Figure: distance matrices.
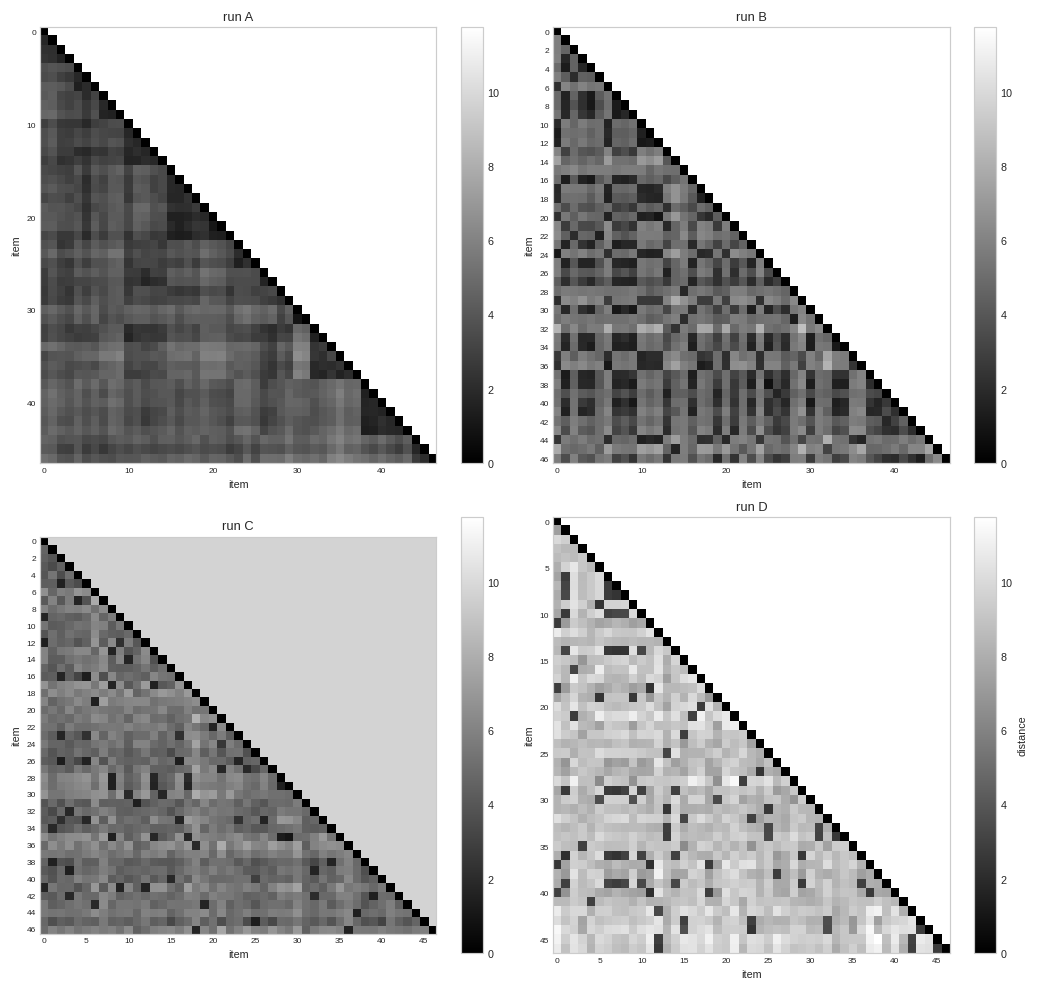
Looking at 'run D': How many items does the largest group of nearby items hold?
9
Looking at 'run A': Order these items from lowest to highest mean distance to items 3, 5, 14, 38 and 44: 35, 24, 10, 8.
10, 8, 24, 35
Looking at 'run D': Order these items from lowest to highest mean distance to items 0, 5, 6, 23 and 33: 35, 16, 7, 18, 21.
18, 7, 35, 16, 21
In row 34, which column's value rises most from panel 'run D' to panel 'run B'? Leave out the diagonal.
31
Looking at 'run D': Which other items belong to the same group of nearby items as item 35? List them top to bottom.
3
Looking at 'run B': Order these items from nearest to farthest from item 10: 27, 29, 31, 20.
20, 29, 27, 31
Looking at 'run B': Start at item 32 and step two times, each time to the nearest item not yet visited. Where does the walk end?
45
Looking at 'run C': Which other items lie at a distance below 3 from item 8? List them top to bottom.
13, 17, 28, 29, 35
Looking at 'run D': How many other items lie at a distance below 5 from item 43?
4
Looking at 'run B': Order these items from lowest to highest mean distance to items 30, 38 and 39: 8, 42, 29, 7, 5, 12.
7, 8, 42, 5, 12, 29
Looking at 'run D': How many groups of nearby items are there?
13
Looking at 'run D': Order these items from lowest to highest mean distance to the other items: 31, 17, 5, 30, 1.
1, 31, 30, 5, 17
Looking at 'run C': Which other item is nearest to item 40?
15
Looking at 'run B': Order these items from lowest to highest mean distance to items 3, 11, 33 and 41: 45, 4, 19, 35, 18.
4, 19, 18, 35, 45
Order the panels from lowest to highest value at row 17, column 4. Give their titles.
run A, run B, run C, run D
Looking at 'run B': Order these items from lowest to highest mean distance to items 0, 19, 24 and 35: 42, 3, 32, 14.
42, 3, 14, 32
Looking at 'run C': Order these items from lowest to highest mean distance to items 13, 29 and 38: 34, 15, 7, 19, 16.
34, 15, 19, 16, 7
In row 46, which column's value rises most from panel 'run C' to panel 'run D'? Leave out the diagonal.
18
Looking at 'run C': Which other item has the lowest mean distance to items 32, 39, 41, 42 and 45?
3
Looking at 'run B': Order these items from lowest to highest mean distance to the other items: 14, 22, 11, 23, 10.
23, 11, 10, 22, 14
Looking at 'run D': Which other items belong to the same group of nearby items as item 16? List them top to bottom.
2, 21
